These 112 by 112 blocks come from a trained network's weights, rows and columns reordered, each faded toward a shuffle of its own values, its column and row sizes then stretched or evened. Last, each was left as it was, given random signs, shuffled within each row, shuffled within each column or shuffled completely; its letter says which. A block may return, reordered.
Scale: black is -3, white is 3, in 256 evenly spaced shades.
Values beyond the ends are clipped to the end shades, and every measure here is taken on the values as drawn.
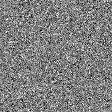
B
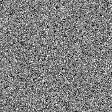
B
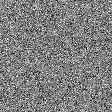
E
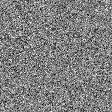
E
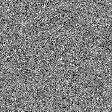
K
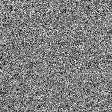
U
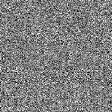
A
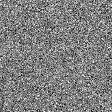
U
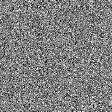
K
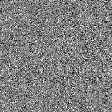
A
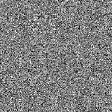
A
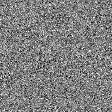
U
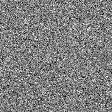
U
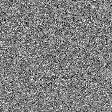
U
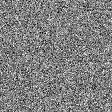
E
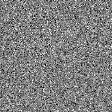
K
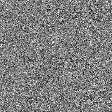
K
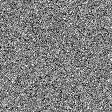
E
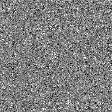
K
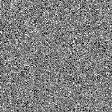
A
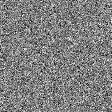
B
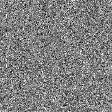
B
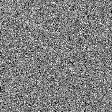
B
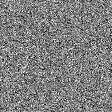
U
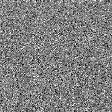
A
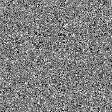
K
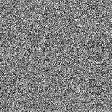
A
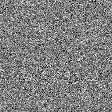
U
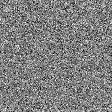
U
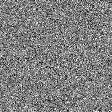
U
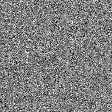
B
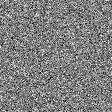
E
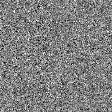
K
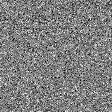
U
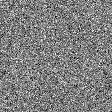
E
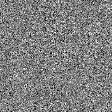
K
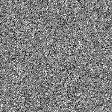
B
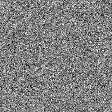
K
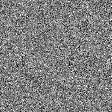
B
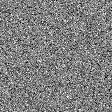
E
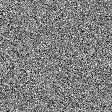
E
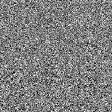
A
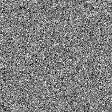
B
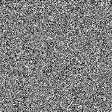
K
